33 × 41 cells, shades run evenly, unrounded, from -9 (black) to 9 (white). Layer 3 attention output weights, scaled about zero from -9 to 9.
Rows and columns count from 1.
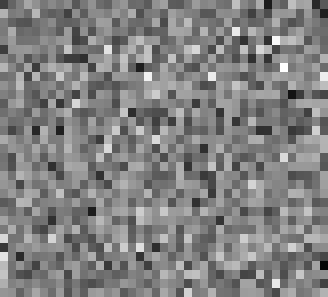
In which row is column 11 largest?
9
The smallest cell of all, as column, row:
41, 30
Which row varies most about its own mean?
15
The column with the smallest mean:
34
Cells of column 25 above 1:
9
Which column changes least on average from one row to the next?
2
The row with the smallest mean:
14
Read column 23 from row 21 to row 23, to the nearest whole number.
3 -2 1
